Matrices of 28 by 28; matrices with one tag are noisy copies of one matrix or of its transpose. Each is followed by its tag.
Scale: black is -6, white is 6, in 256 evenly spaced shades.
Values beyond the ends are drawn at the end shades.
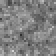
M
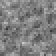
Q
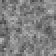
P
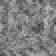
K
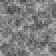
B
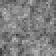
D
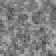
B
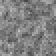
Q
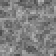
P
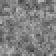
P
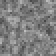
P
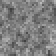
B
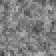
K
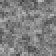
P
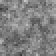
M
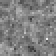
P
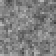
M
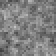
D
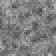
Q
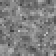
P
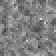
K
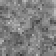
M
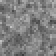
M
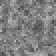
K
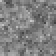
M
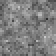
D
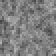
P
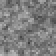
M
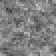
B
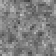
Q
